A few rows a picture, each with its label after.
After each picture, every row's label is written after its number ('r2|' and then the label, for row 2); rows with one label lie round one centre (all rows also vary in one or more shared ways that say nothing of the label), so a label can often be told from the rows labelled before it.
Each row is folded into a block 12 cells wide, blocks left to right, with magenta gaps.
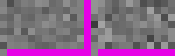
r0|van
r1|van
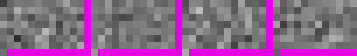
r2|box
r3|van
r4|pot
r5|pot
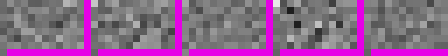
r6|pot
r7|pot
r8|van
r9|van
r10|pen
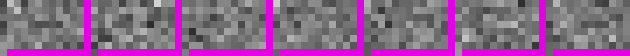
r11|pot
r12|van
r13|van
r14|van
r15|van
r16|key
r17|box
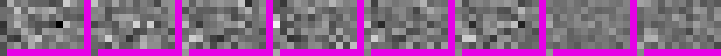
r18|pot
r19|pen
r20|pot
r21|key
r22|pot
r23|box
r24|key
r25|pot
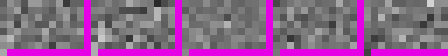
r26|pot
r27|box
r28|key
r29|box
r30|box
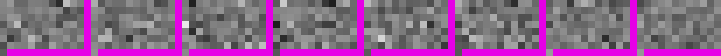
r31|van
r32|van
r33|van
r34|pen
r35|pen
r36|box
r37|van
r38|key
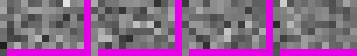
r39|van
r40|key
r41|van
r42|pen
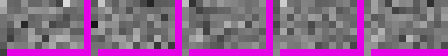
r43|van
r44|box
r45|van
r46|pot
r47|pen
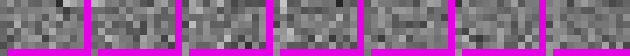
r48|key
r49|pot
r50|box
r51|pen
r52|pot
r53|pen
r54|van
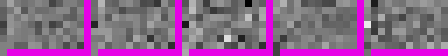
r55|pot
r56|pen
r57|pen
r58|pen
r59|van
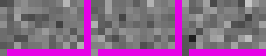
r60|box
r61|pot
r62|box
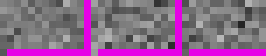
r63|box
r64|van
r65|key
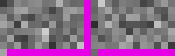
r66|box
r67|pot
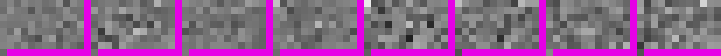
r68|pen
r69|van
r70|pot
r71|van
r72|van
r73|pot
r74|box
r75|van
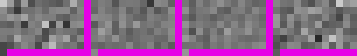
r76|pen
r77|key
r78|van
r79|key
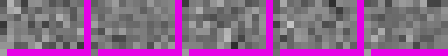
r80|pot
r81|pen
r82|box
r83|key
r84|van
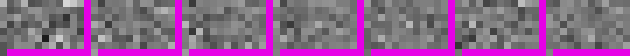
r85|pot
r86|box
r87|van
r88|van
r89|box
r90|key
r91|box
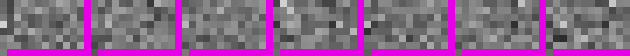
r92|pot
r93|key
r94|key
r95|pen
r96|pot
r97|box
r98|van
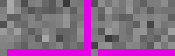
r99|pen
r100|pen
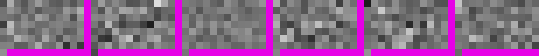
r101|box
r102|pot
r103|key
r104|pen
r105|box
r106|van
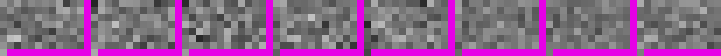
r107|pot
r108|key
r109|pen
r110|pot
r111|box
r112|van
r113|pot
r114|pot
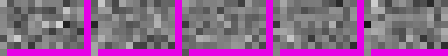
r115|box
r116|pot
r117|box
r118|pen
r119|pen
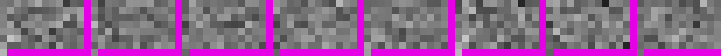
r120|box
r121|van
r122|pot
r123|van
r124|key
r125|pot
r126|key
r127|box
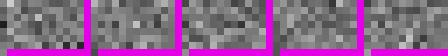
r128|pot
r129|pen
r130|van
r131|box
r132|box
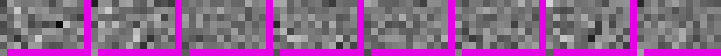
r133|pot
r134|box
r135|key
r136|box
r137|pot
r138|van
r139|pot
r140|box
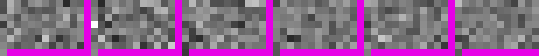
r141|pen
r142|box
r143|pen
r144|pen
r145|pot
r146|box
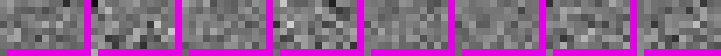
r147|pen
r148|key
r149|pen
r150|key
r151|van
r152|van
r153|box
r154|pen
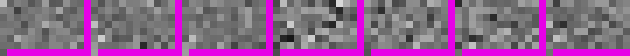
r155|van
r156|pot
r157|pot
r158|key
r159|key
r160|pen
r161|pot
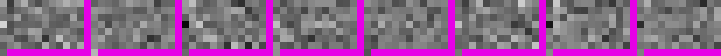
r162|pot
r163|van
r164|van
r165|key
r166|key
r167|box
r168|pen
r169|pen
